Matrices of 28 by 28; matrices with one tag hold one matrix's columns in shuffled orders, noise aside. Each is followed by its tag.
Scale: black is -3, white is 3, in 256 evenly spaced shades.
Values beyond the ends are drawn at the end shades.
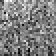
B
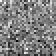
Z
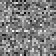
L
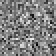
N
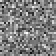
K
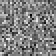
N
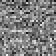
L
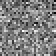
L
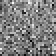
Z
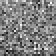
Z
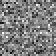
K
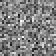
N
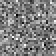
N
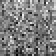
B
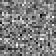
N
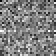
L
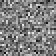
K
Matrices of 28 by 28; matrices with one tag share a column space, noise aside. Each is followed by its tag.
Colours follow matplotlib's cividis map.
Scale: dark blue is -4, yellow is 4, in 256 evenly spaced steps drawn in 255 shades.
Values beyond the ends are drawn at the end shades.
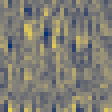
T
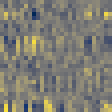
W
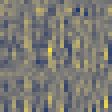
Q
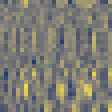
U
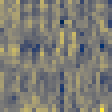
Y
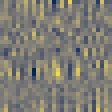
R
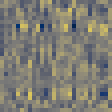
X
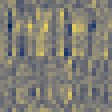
X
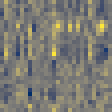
X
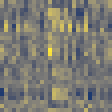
X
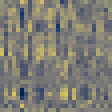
X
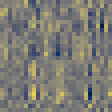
X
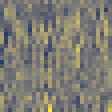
T
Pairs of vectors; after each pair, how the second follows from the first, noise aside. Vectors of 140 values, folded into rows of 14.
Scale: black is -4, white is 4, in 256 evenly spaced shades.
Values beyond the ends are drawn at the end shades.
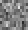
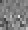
wrapped around, partly zeroed.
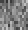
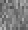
reversed, shrunk.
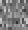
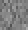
wrapped around, negated, shrunk.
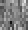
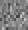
wrapped around, partly zeroed.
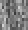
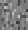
wrapped around, partly zeroed.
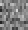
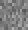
wrapped around, negated, shrunk.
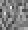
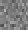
wrapped around, negated, shrunk.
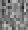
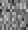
shuffled.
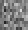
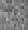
reversed, shrunk.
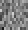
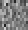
shuffled.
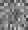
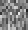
shuffled.
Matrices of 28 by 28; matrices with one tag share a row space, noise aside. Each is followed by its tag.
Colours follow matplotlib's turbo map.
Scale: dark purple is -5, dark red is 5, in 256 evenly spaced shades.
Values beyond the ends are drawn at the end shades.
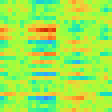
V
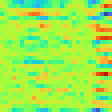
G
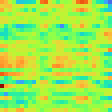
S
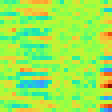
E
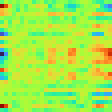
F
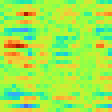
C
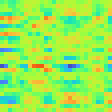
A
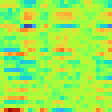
C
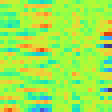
E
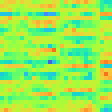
V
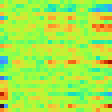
F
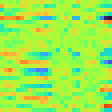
E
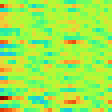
A
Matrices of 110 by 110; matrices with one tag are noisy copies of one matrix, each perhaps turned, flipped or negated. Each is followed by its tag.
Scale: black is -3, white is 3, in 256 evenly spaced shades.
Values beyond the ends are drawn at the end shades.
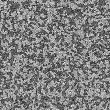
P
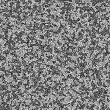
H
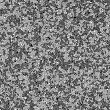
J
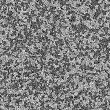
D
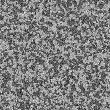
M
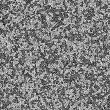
J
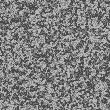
M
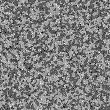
H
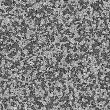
P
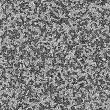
H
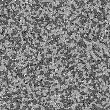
H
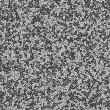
H
